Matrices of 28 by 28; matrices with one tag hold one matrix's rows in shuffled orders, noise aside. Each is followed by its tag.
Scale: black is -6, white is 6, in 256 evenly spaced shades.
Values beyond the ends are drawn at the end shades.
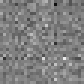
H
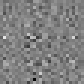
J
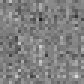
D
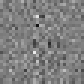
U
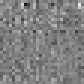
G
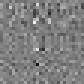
U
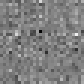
D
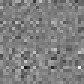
G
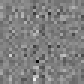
U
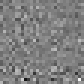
G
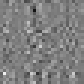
J
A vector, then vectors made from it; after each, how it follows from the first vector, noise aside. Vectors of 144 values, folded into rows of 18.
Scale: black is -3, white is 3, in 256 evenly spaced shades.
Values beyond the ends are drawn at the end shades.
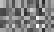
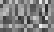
wrapped around.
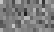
partly zeroed.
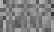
wrapped around, negated, shrunk.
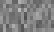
wrapped around, shrunk.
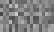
reversed, shrunk.
